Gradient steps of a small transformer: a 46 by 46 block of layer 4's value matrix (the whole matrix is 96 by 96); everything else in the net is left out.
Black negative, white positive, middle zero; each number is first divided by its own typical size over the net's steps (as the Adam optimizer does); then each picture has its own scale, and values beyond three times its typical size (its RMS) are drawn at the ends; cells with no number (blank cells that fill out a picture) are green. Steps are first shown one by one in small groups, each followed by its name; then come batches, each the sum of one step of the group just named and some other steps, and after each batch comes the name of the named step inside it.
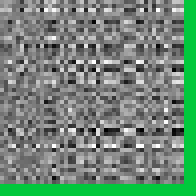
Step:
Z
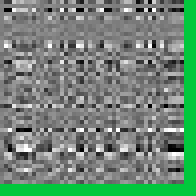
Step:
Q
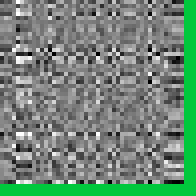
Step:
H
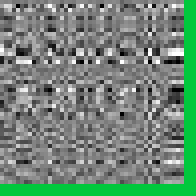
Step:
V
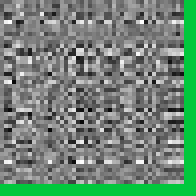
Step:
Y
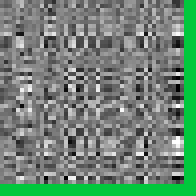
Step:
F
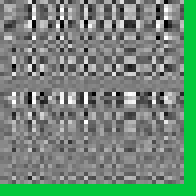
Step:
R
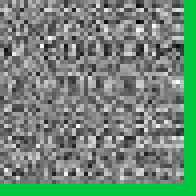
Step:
Z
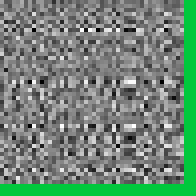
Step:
F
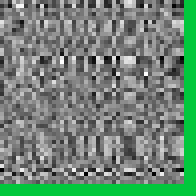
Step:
Y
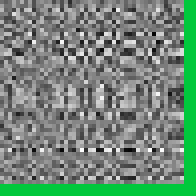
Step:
V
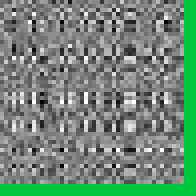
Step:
R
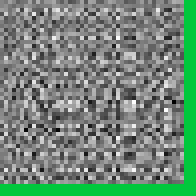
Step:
Z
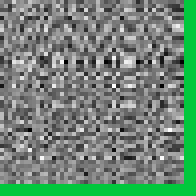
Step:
Q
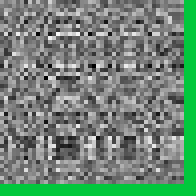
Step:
Z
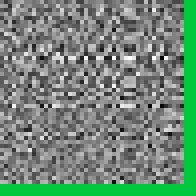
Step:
Q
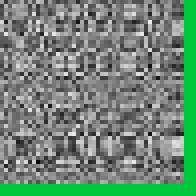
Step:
F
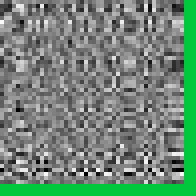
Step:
Q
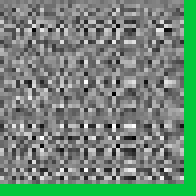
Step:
V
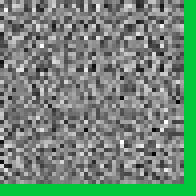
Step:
Z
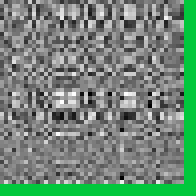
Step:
R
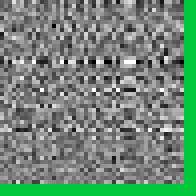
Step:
Q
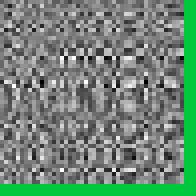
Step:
Y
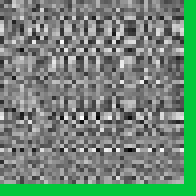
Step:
Y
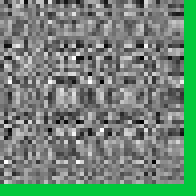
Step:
Y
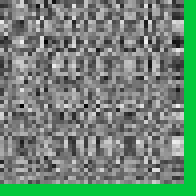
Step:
F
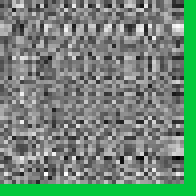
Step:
F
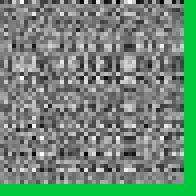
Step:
Q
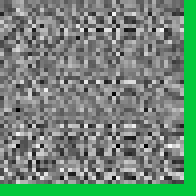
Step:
H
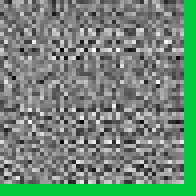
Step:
Y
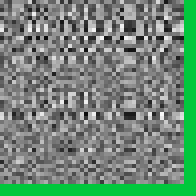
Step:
R
